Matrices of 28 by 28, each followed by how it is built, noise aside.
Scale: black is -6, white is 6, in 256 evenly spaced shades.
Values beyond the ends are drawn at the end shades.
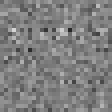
uneven rows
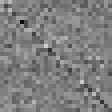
diagonal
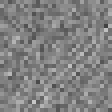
Hankel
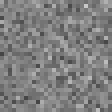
noise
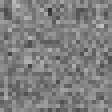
blocks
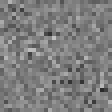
block diagonal
